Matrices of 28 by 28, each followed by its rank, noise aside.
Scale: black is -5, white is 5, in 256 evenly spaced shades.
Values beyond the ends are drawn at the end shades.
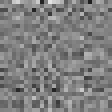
four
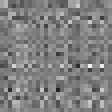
three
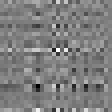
two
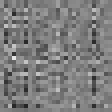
three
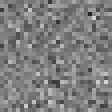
eight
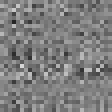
four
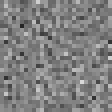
eight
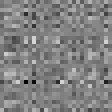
three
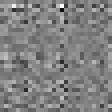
three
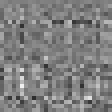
three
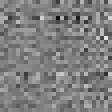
four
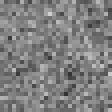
eight
